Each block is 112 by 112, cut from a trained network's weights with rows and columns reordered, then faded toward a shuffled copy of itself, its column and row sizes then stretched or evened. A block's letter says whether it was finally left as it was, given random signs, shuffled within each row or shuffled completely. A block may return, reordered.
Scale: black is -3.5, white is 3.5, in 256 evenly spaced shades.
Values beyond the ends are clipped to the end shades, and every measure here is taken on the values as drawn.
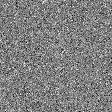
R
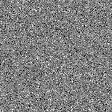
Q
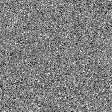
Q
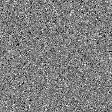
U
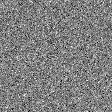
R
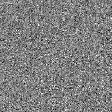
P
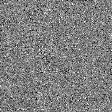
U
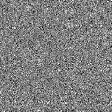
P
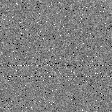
U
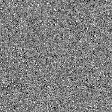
U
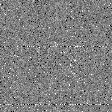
U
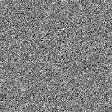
P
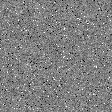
R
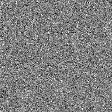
U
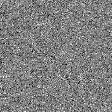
P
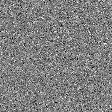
Q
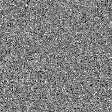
U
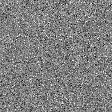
Q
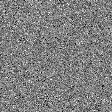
Q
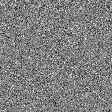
Q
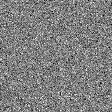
Q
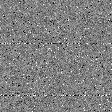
Q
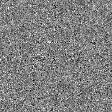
U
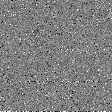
Q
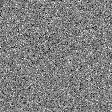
R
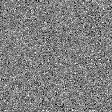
P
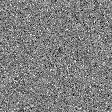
R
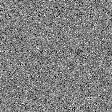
Q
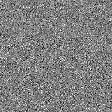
P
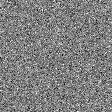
R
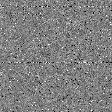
U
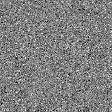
P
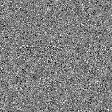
P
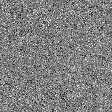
Q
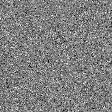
Q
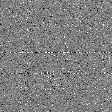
P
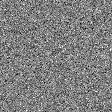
R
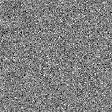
P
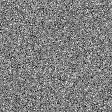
R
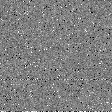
Q
